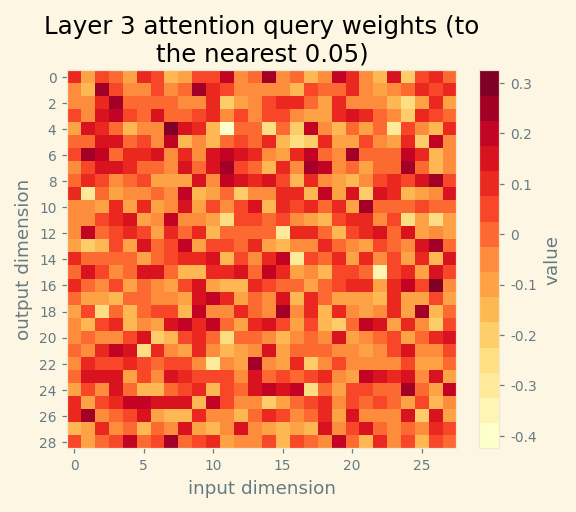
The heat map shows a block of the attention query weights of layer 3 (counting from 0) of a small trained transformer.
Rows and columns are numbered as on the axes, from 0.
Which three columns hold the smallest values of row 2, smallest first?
24, 11, 23
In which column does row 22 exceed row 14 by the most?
16
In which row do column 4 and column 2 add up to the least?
18
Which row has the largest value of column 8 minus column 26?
19
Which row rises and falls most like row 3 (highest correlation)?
2
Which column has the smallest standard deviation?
0
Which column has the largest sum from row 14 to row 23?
9
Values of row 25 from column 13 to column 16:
-0.05 -0.2 -0.1 0
